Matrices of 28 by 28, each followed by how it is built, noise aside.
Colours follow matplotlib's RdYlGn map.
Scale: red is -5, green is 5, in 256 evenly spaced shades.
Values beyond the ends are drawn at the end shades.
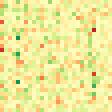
uneven columns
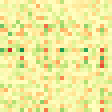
low rank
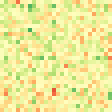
low rank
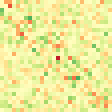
banded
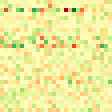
uneven rows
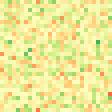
blocks
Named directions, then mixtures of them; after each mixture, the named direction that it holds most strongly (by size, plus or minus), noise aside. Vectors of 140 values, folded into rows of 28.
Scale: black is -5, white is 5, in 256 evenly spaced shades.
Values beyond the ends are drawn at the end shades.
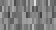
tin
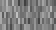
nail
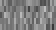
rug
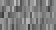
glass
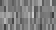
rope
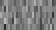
rope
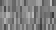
rope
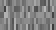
rug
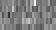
tin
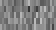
rug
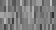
rope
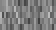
nail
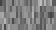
rope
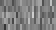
rope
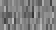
rope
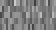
tin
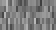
nail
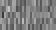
glass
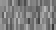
nail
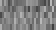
rug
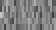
tin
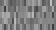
rope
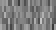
nail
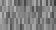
nail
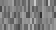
tin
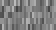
glass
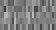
rope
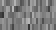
glass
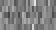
tin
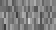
nail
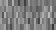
nail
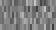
rug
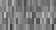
nail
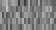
nail
